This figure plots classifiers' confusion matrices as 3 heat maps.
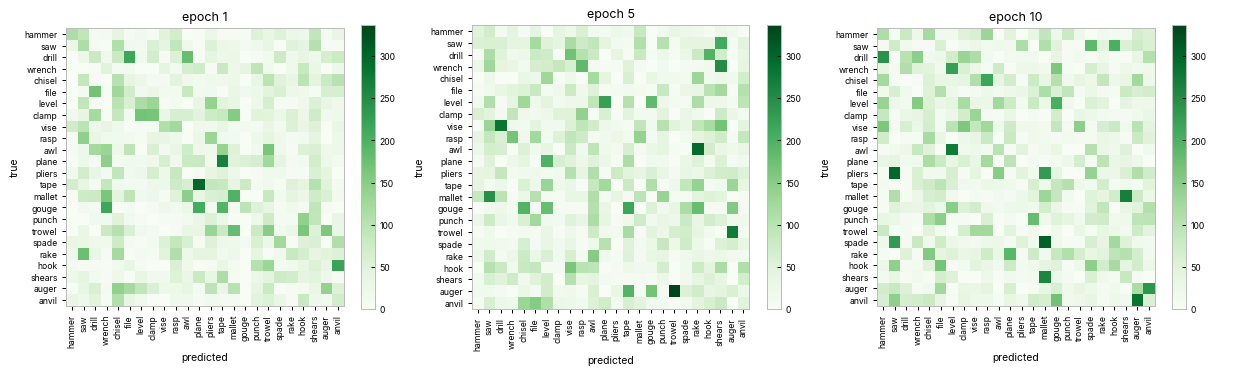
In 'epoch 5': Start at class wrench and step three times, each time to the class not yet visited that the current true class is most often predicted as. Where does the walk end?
drill
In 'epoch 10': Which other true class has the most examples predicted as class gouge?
level
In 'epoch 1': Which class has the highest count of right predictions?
mallet
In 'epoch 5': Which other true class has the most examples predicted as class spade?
gouge
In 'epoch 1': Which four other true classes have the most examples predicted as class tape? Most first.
plane, gouge, awl, shears
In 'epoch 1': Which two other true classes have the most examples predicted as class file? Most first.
drill, auger
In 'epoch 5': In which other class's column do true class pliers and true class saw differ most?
shears
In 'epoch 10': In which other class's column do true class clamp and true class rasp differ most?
vise
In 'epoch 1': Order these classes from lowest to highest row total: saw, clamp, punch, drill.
punch, saw, drill, clamp
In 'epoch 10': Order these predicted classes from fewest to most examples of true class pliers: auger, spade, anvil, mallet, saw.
anvil, auger, spade, mallet, saw
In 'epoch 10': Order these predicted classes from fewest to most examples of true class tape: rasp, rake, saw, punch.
saw, rasp, rake, punch
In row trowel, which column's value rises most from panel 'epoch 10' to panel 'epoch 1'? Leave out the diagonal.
mallet
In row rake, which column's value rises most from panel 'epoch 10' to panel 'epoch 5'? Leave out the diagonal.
awl
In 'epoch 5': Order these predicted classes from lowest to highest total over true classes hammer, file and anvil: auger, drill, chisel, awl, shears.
auger, drill, awl, chisel, shears
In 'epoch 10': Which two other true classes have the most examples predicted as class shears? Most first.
mallet, rake
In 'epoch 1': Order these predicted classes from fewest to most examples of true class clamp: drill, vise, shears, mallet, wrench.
wrench, vise, shears, drill, mallet
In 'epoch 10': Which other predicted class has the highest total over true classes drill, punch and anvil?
auger
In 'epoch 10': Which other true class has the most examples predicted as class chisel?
rake
